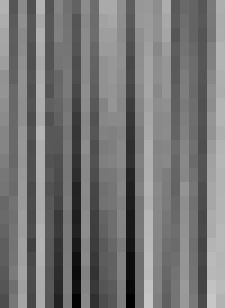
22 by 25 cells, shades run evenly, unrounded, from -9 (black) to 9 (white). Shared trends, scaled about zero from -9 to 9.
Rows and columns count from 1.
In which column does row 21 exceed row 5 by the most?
24
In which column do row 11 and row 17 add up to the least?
15
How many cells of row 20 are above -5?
21
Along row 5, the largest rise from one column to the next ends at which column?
5
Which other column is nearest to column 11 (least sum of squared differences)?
7
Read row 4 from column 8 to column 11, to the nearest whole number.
-1 -3 1 -2
